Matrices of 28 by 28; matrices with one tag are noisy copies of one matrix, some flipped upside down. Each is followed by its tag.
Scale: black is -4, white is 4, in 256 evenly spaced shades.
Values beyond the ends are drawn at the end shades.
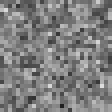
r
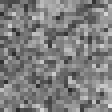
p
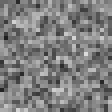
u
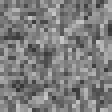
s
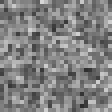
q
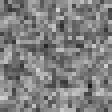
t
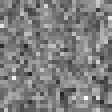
r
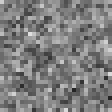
s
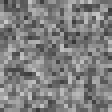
t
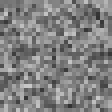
u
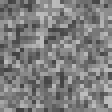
p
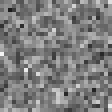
u
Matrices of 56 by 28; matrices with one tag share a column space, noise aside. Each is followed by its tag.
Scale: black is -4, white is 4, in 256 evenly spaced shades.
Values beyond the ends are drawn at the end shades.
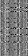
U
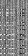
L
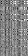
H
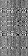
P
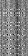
L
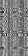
P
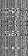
P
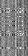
P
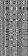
H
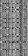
U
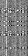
P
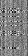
P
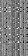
U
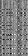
L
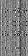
P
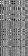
H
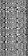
U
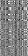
H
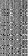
L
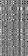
H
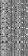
U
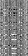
L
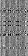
P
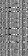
U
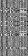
P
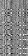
L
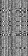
P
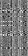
P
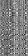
L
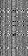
P
